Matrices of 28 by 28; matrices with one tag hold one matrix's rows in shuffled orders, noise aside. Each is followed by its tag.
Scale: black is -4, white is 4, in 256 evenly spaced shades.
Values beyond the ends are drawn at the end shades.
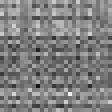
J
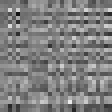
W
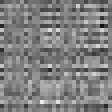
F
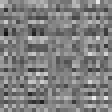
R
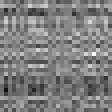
R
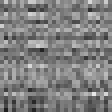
R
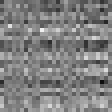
F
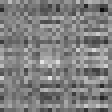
F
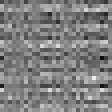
F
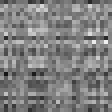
R
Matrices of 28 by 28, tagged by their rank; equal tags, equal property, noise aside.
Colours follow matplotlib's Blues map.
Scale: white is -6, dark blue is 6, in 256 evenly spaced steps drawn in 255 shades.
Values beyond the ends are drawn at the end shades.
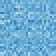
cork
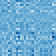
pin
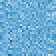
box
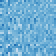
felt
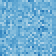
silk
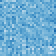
silk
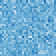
box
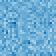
cork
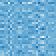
pin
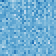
silk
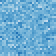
box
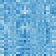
pin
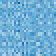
pin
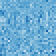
box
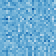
felt
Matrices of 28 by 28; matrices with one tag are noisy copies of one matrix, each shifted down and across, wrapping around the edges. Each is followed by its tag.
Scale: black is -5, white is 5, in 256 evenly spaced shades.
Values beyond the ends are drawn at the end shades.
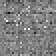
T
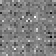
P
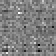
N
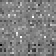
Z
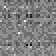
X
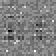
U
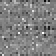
X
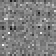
X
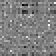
U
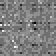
N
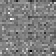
N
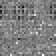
Z
